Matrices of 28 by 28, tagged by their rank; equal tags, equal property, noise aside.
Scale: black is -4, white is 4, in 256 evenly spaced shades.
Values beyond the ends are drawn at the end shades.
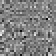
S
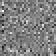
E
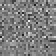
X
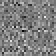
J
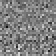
E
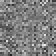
X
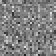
X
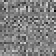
S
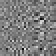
J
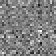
S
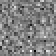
S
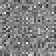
E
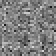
X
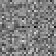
S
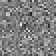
E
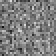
E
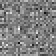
E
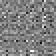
J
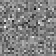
E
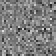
E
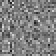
S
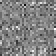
J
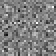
J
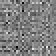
J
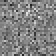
E
